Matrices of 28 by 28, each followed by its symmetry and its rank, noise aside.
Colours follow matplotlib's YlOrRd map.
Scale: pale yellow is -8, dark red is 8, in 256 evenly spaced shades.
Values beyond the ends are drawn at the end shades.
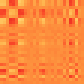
symmetric, rank one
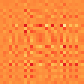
no symmetry, rank two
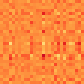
no symmetry, rank two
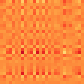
no symmetry, rank one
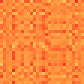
no symmetry, rank three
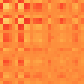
symmetric, rank one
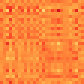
no symmetry, rank two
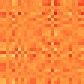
antisymmetric, rank two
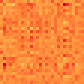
symmetric, rank three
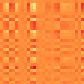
no symmetry, rank one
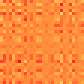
no symmetry, rank two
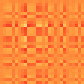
symmetric, rank one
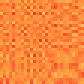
no symmetry, rank three
